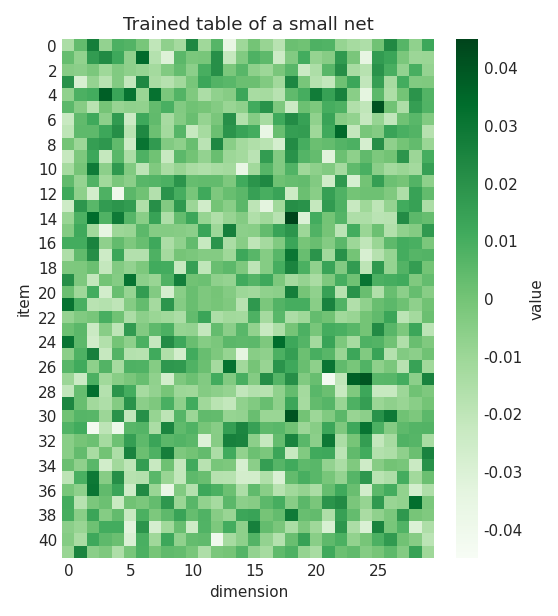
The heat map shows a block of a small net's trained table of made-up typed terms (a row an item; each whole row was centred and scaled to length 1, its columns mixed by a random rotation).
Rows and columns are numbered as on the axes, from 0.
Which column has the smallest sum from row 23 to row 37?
3
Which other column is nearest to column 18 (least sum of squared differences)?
27
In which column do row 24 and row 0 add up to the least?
7
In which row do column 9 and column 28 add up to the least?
34
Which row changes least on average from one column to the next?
22
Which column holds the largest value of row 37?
28
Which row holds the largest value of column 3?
4
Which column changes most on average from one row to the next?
2
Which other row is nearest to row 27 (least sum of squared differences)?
9
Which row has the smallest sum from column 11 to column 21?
35
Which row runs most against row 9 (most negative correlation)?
12
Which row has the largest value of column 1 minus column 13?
0
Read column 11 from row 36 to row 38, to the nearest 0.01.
0.01 -0.01 0.01
